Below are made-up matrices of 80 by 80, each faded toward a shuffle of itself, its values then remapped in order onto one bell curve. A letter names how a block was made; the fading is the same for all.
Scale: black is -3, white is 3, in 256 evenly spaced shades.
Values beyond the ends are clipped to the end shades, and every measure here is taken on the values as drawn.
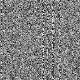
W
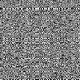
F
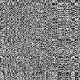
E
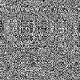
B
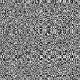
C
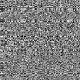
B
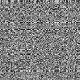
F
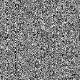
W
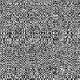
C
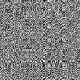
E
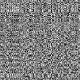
E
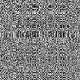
C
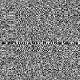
F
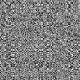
E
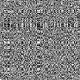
C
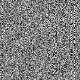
W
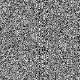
W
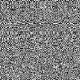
B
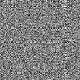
E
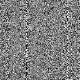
W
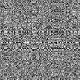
B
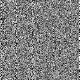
W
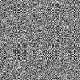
E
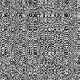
C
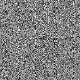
W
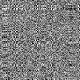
E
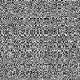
B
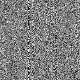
W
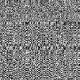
C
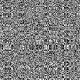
E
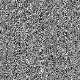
W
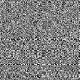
F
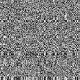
E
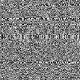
F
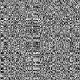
C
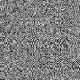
E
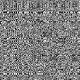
F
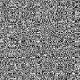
B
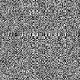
E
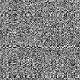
E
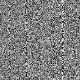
W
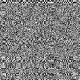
B
